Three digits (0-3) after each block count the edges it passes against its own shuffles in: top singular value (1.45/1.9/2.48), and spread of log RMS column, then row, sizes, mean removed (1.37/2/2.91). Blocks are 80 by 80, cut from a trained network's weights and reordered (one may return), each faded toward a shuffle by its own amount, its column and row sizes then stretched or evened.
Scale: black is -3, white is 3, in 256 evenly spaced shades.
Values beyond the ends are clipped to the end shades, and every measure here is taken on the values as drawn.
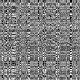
3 3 0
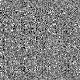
1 1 1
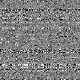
2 0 3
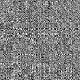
2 1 2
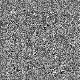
0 2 1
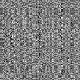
3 2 1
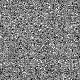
1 0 0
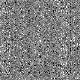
1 2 1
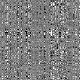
2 3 2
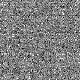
1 0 0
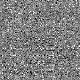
1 1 1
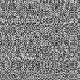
3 0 1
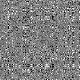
2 2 2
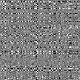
3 2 3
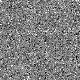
0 1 0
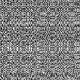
3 2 0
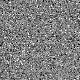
0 1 0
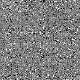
0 2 2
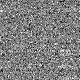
1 0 0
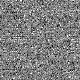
1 1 0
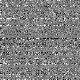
1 1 3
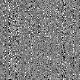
0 3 1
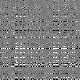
3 2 3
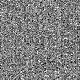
1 0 0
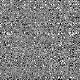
1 2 2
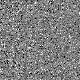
0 1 0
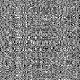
2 0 2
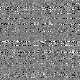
1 1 3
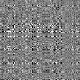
2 2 3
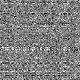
2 0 2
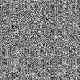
2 0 1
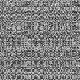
3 0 0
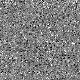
0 1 2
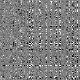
2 3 2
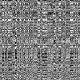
3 2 2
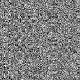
2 1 0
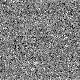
0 0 0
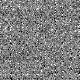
1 2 0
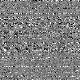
1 0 3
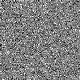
1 0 0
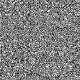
1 0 2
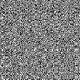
2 1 1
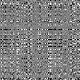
3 3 3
